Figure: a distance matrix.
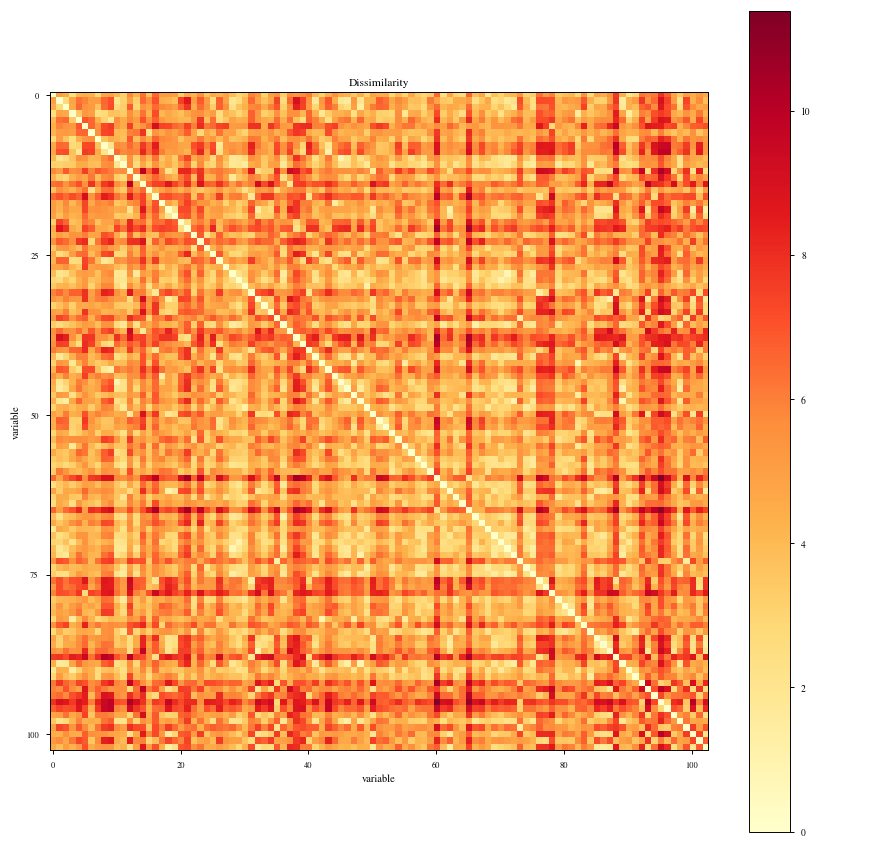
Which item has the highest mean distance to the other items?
95
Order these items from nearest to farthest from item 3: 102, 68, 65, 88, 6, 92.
68, 102, 6, 92, 65, 88
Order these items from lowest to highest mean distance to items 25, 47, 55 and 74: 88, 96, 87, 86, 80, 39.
86, 80, 87, 39, 96, 88
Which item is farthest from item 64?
88
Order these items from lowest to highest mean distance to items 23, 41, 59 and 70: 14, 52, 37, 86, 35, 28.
28, 86, 52, 35, 37, 14
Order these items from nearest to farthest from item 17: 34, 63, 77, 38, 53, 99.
34, 63, 53, 99, 77, 38
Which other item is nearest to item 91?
84
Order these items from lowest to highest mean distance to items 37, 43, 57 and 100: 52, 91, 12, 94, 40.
91, 52, 12, 40, 94
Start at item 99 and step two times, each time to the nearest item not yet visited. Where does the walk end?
35
